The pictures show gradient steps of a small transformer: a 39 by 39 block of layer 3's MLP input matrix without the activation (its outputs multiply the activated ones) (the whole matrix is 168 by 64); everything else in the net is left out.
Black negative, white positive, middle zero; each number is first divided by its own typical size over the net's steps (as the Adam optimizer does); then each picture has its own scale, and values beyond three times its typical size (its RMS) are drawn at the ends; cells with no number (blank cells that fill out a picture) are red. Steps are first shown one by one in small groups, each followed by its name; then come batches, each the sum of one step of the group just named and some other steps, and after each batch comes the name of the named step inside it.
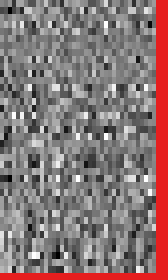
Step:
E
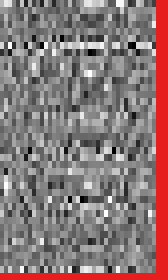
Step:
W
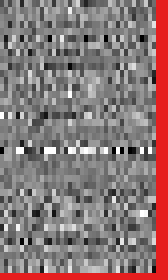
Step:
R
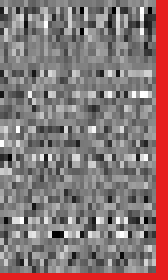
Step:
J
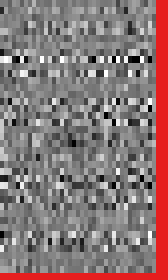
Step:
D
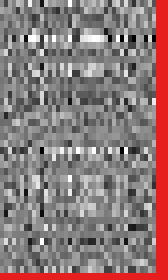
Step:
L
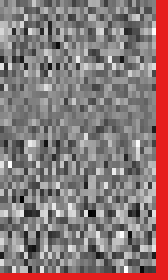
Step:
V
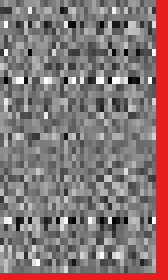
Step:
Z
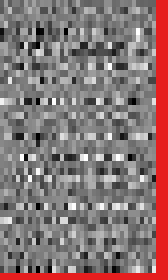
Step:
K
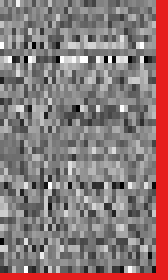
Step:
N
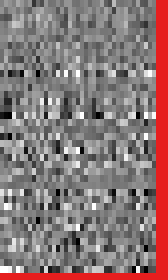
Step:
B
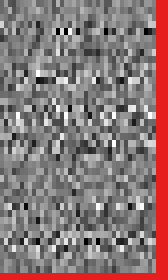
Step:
K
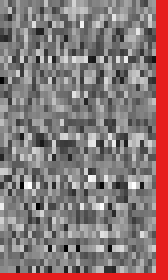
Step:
K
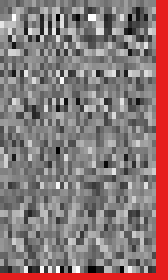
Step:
V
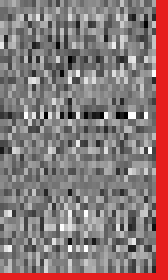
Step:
R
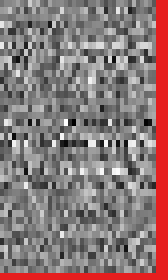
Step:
N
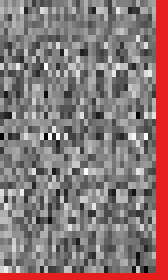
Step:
B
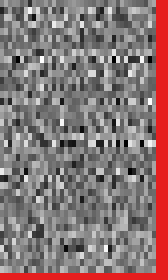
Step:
D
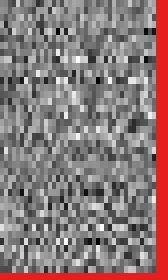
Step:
N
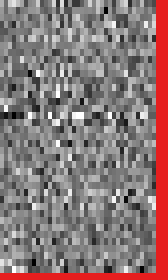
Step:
L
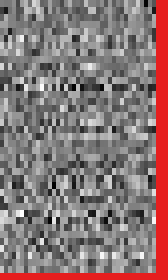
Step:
Z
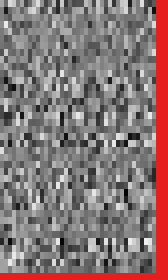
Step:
Z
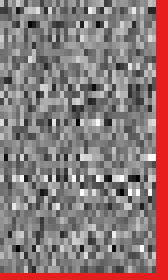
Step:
N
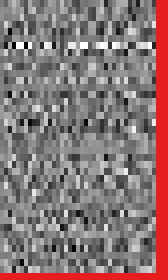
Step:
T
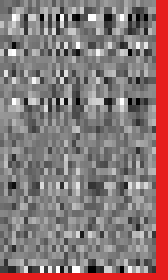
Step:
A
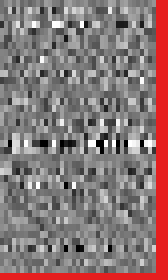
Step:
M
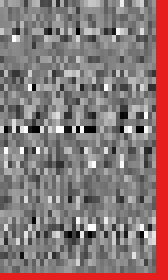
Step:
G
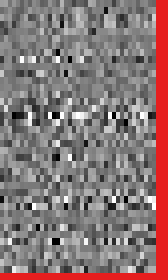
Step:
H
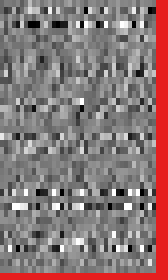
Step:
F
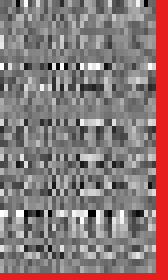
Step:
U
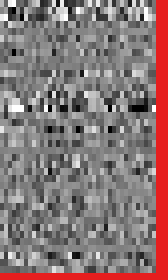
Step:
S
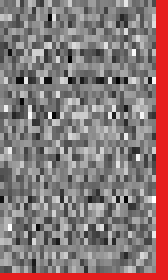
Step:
H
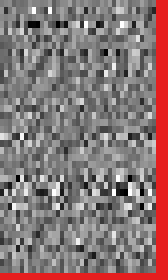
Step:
F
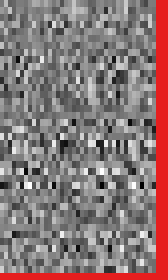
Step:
M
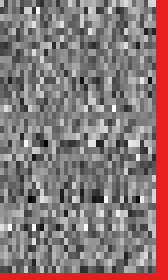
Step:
M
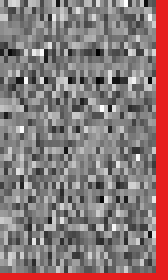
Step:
S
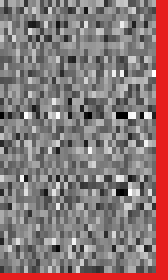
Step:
F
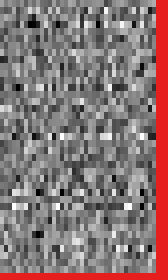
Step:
F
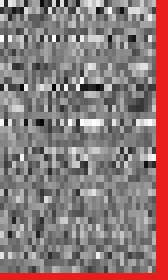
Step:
S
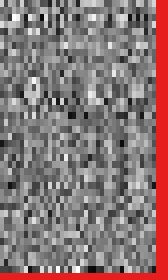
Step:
A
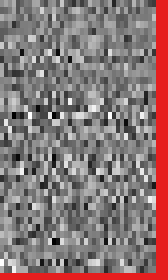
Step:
H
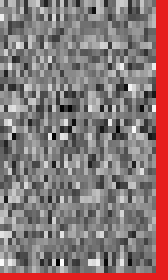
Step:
T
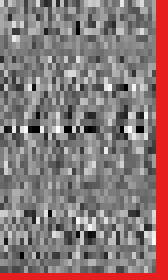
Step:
G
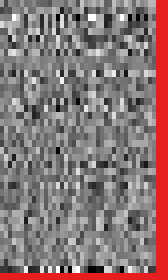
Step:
A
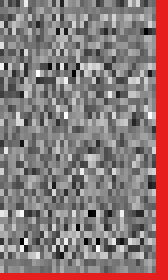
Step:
U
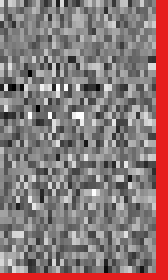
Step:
H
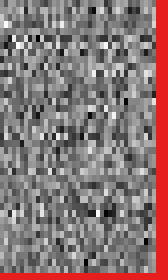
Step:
T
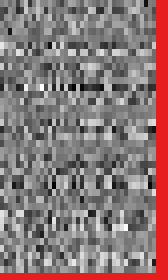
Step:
U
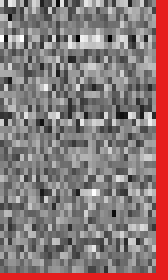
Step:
S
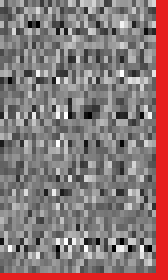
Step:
F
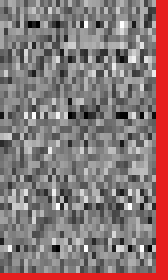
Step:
F
